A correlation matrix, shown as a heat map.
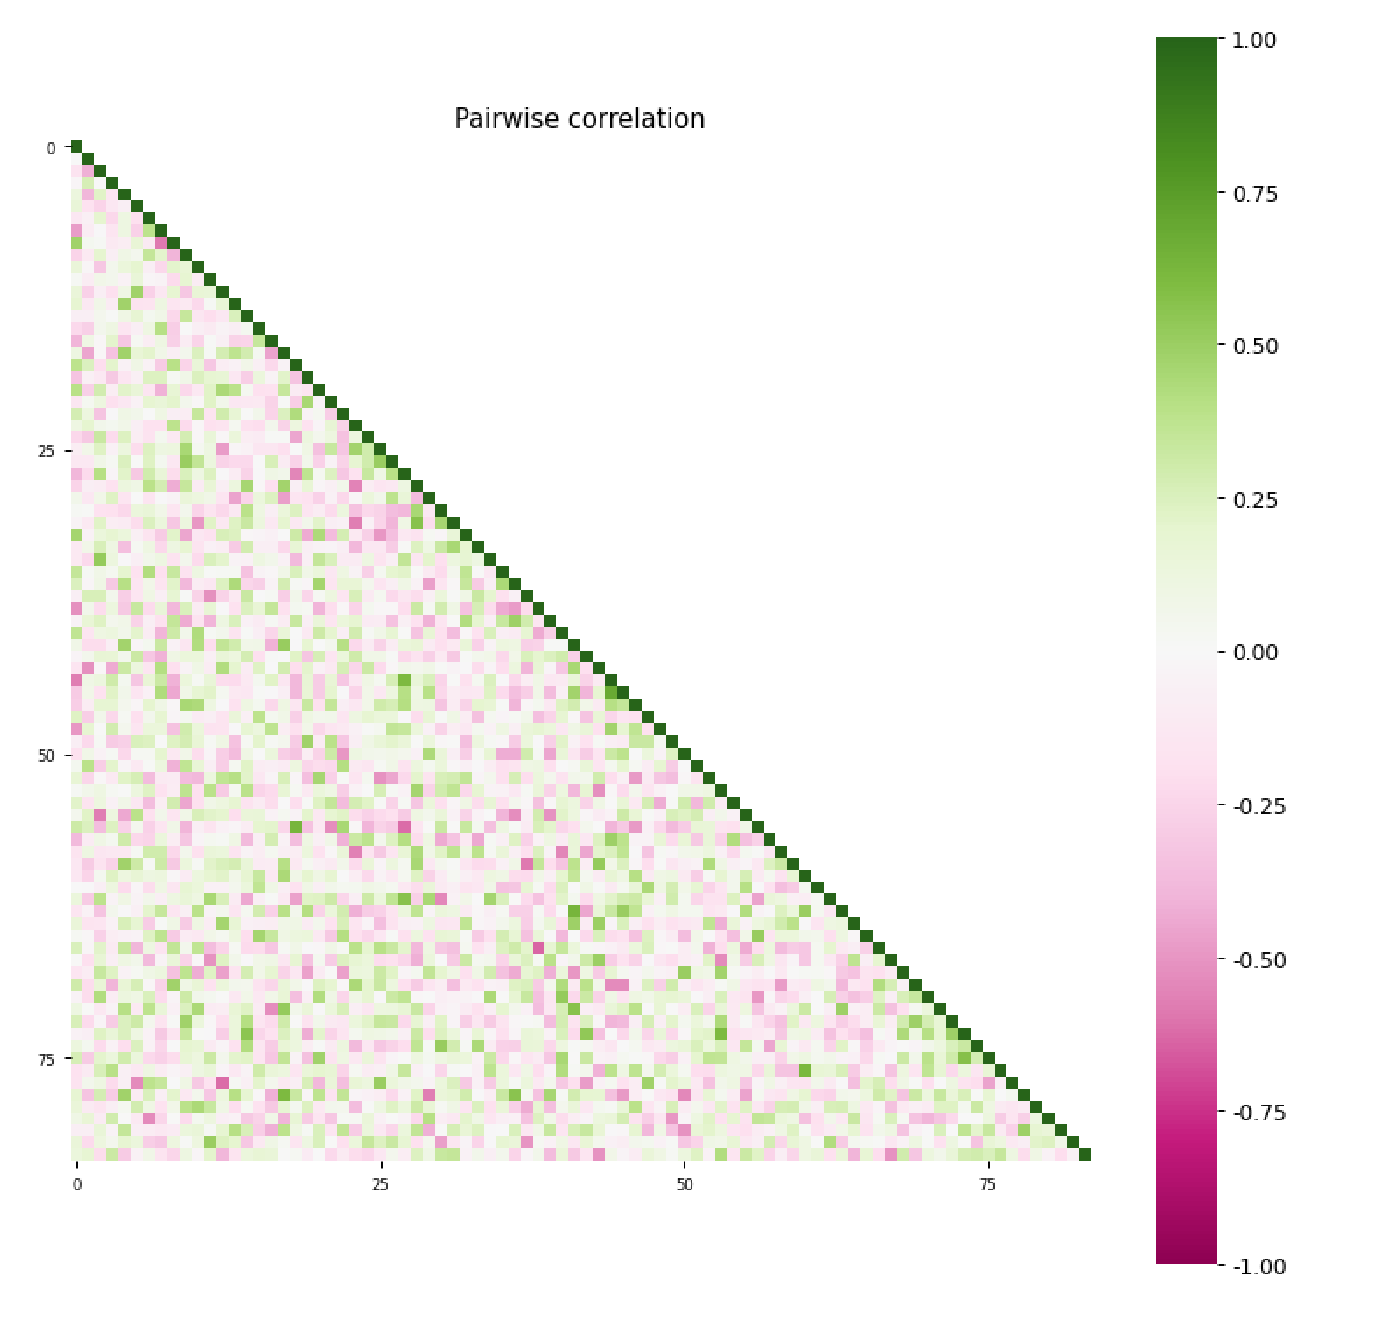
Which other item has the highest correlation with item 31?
28
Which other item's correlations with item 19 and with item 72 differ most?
73
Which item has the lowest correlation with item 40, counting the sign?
58
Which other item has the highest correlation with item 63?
41
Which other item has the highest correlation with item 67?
43
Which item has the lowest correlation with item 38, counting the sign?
66
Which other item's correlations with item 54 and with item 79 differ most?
9
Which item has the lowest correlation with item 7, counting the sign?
8
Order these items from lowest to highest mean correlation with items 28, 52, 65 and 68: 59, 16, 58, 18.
18, 16, 58, 59
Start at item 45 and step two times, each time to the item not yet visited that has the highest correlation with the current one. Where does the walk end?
27
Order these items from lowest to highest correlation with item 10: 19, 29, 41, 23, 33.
33, 23, 29, 19, 41
